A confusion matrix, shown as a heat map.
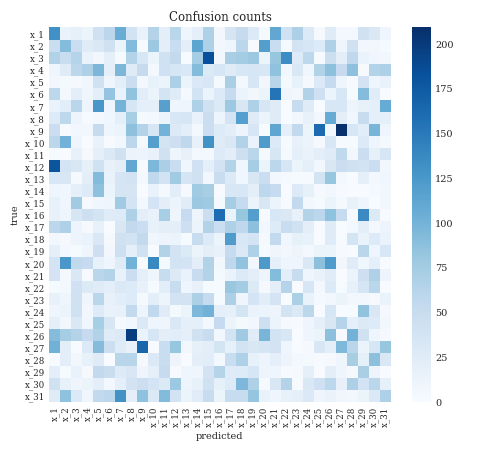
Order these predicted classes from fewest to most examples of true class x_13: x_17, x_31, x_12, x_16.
x_31, x_17, x_16, x_12
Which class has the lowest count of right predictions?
x_25
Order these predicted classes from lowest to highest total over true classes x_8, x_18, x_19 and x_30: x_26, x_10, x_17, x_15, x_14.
x_10, x_14, x_15, x_26, x_17
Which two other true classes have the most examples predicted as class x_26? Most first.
x_20, x_8
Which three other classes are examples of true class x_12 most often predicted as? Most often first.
x_1, x_8, x_10
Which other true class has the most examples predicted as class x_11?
x_7
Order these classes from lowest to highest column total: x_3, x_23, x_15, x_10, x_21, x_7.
x_23, x_3, x_10, x_7, x_21, x_15
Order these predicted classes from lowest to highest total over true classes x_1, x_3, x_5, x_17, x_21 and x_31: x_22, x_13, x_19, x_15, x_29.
x_13, x_29, x_22, x_19, x_15
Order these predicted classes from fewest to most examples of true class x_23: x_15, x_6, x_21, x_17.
x_6, x_21, x_15, x_17
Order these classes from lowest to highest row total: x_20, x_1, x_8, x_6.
x_8, x_6, x_1, x_20
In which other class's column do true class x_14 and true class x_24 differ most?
x_29
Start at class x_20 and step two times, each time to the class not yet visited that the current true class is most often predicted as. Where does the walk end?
x_15
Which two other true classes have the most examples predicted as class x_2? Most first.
x_20, x_10
